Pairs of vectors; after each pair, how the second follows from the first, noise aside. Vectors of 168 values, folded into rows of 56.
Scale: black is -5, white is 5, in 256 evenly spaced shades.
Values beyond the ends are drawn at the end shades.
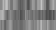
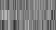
reversed, negated, partly zeroed.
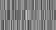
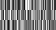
wrapped around, scaled up.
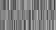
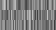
negated.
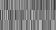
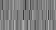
reversed, negated, partly zeroed.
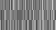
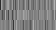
reversed, negated, partly zeroed.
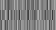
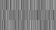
wrapped around, negated, shrunk.
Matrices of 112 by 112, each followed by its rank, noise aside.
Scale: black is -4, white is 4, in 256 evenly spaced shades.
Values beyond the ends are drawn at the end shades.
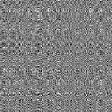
five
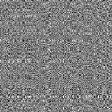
seven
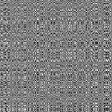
four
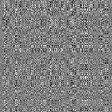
five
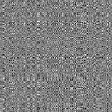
five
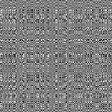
three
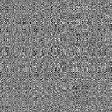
six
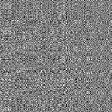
seven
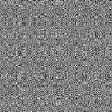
seven
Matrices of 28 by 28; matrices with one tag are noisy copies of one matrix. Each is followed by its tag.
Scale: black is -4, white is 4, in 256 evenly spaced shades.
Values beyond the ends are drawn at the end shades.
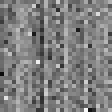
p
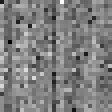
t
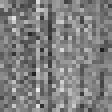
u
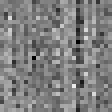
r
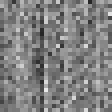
p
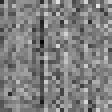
p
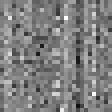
r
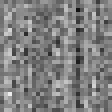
r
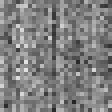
t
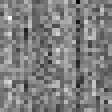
r
